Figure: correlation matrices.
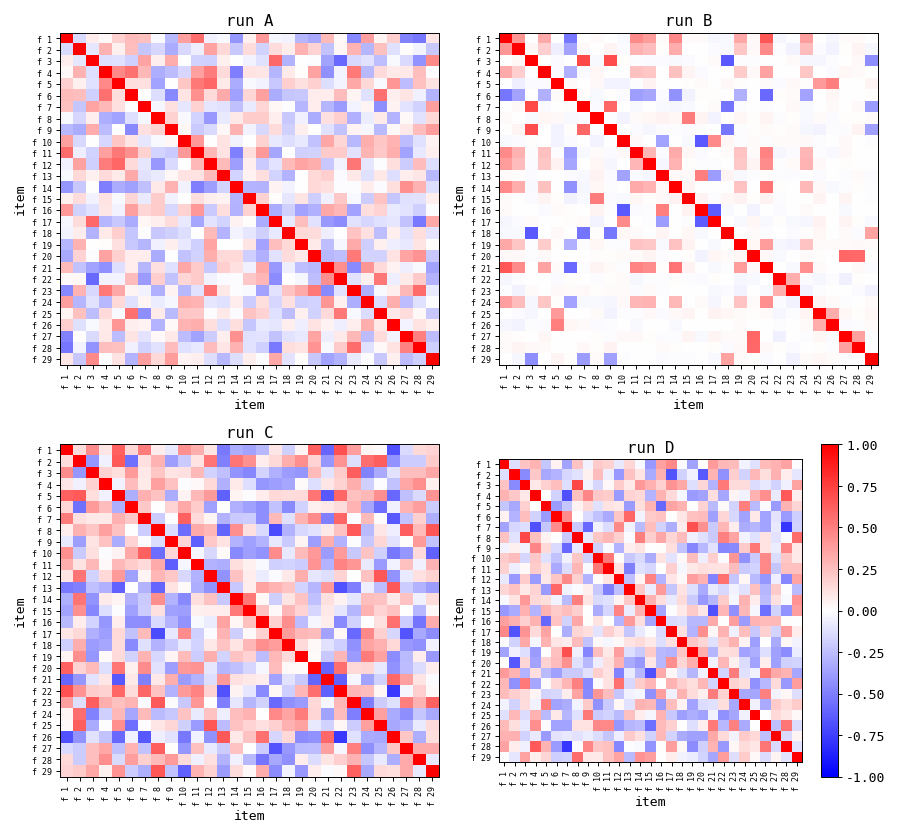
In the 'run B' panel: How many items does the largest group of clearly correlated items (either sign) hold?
10
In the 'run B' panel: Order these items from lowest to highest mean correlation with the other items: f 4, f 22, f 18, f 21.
f 18, f 22, f 4, f 21
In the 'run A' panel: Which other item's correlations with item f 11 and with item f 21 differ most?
f 4
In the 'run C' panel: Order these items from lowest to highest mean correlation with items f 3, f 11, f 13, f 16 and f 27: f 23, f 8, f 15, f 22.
f 22, f 15, f 8, f 23
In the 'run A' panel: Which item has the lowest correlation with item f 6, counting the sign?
f 9
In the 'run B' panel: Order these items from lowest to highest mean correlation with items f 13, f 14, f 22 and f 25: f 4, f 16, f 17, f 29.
f 17, f 29, f 4, f 16
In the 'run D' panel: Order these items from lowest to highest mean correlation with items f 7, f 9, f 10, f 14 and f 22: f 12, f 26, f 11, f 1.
f 26, f 1, f 11, f 12
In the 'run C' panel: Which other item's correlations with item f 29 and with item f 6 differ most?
f 10
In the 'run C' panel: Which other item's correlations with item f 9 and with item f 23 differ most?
f 11
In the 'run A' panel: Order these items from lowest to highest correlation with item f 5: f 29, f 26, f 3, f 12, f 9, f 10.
f 3, f 9, f 29, f 10, f 26, f 12
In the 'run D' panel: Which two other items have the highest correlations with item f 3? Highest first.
f 8, f 22
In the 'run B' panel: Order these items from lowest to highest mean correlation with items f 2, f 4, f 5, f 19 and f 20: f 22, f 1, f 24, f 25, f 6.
f 6, f 22, f 25, f 24, f 1
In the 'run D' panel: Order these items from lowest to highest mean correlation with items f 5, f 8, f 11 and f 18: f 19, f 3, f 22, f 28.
f 19, f 28, f 22, f 3
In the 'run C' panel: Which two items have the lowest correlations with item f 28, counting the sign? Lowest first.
f 16, f 18
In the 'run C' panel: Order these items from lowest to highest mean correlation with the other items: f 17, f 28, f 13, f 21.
f 13, f 21, f 17, f 28
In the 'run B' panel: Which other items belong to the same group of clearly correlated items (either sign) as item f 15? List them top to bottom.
f 8
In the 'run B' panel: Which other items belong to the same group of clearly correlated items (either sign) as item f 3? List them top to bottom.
f 7, f 9, f 18, f 29
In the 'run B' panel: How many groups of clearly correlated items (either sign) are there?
7
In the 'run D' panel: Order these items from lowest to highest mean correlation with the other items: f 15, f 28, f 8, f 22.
f 15, f 28, f 22, f 8
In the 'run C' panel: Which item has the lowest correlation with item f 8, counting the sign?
f 17
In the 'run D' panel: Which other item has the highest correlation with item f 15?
f 12
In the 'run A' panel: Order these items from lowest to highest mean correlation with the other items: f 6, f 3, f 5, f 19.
f 3, f 19, f 6, f 5
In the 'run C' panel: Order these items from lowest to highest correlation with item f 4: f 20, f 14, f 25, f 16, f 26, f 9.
f 16, f 26, f 20, f 25, f 14, f 9
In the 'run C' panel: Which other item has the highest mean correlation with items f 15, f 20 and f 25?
f 2
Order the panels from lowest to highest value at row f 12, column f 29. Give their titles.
run A, run B, run C, run D
